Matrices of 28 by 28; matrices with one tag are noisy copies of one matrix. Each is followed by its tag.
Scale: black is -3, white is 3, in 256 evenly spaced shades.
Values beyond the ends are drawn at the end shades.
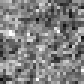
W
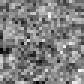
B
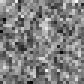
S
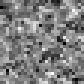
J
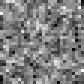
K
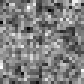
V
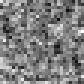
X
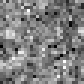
W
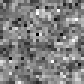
B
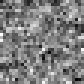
J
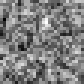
S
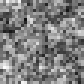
X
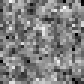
K
